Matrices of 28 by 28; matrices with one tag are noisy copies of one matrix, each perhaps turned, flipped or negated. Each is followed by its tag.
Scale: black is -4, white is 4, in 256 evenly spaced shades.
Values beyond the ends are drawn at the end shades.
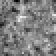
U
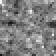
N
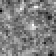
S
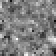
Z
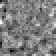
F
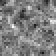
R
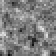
R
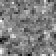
Z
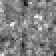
N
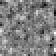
F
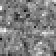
N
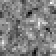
R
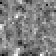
Z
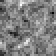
R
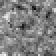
S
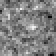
S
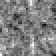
N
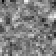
Z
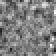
F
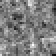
N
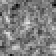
S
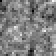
N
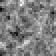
R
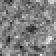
S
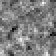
R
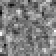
F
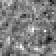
S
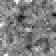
U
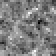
R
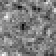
S
